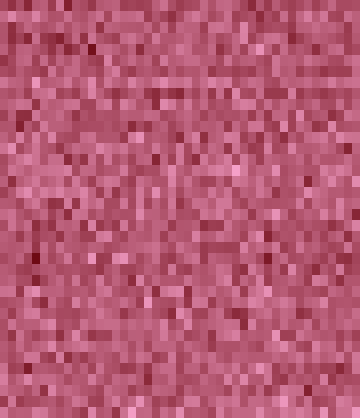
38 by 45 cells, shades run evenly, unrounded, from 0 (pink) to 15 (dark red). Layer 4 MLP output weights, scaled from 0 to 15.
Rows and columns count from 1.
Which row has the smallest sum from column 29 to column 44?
38
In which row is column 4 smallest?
18
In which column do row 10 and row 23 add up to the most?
5
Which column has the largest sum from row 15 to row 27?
17
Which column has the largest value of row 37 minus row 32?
40
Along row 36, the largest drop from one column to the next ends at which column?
7
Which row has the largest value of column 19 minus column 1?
35
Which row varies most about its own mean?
24
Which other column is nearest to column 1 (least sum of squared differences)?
13
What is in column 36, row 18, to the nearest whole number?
8
